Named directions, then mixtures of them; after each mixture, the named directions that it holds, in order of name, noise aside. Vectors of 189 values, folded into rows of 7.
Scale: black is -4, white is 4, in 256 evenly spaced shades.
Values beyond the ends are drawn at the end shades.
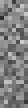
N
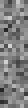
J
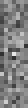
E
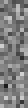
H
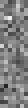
H, J.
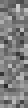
E, H.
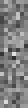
E.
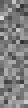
N.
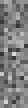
E.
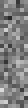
J.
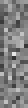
E.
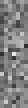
E.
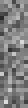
E, N.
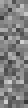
N.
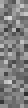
J, N.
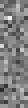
H, J.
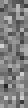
H.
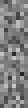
E, H.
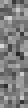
H, N.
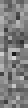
E.
